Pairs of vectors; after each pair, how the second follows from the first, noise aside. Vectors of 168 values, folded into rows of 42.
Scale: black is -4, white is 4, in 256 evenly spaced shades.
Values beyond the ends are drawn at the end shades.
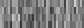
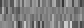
wrapped around, partly zeroed.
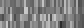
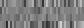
negated, partly zeroed.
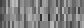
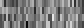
reversed.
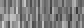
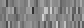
wrapped around, partly zeroed.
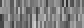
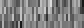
reversed.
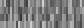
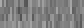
shrunk.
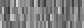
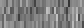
wrapped around, negated, partly zeroed.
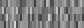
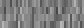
wrapped around, shrunk.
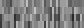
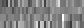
wrapped around, negated, partly zeroed.
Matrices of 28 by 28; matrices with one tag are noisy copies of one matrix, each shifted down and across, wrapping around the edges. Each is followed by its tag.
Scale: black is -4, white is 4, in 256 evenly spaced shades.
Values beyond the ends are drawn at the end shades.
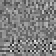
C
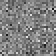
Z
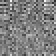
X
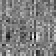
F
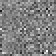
Z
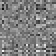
X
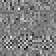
C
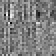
F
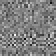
C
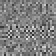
C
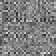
Z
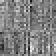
F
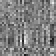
F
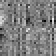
F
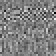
C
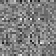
Z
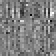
F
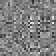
X
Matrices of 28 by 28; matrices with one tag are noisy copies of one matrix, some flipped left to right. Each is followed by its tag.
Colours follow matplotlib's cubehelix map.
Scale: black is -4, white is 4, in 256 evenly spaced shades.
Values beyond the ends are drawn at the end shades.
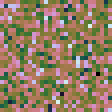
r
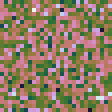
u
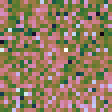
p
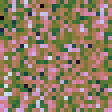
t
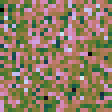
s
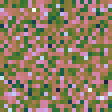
u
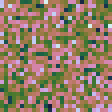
r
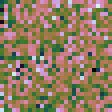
s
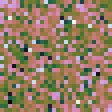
r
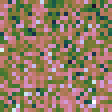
p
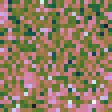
p
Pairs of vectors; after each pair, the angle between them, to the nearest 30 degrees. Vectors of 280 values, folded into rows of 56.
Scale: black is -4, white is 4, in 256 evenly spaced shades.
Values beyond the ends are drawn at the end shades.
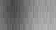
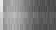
150 degrees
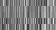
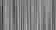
90 degrees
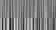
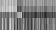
120 degrees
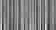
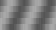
90 degrees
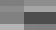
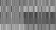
30 degrees
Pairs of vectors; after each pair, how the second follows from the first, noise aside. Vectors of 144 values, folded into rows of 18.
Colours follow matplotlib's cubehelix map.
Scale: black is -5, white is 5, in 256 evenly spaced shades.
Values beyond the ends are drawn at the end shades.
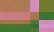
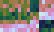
negated, scaled up.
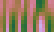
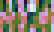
wrapped around, scaled up.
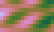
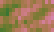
reversed, shrunk.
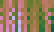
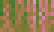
reversed, shrunk.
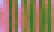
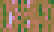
wrapped around, partly zeroed.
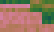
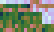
negated, scaled up.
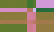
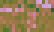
partly zeroed.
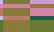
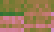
reversed, shrunk.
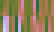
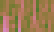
shrunk.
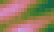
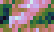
wrapped around, scaled up.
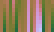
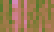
reversed, shrunk.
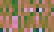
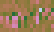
partly zeroed.
